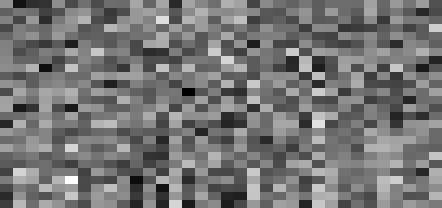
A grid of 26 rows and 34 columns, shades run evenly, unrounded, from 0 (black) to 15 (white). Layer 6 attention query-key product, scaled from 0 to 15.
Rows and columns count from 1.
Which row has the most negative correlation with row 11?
18
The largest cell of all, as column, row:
6, 23
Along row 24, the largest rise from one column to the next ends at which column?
14
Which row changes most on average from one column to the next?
9
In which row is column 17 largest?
7
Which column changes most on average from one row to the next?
25
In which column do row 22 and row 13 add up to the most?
20
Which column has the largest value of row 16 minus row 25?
4
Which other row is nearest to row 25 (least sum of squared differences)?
22
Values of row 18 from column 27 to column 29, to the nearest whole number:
6 7 8
